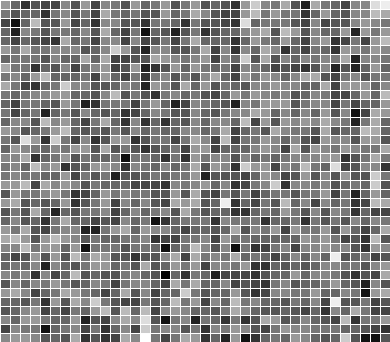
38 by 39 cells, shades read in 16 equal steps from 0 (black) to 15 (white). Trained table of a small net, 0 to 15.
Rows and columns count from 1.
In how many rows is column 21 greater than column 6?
14
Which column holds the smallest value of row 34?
5
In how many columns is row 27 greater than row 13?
20
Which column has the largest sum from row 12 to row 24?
38
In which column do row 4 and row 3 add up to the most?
25
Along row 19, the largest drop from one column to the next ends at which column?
35
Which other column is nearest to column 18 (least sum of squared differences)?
10
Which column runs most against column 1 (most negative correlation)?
4
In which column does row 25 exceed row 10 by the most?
15
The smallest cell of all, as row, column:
31, 17
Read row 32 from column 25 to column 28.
5 4 3 7
